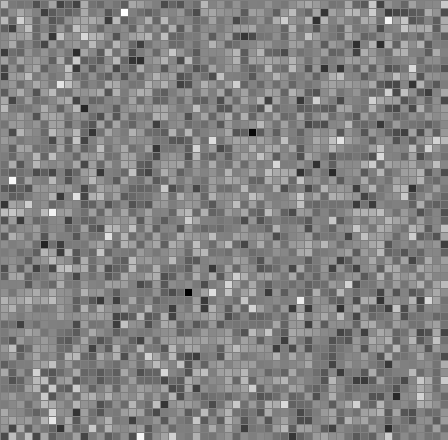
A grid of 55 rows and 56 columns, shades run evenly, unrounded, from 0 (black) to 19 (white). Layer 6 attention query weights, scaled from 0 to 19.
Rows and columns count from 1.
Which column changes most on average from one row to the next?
10
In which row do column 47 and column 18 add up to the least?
26
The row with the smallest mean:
9
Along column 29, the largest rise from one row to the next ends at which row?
15
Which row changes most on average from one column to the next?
39
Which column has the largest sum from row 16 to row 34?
48
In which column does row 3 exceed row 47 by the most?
49
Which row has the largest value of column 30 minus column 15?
35
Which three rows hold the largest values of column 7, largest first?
27, 53, 52
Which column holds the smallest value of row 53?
17
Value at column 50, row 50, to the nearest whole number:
3
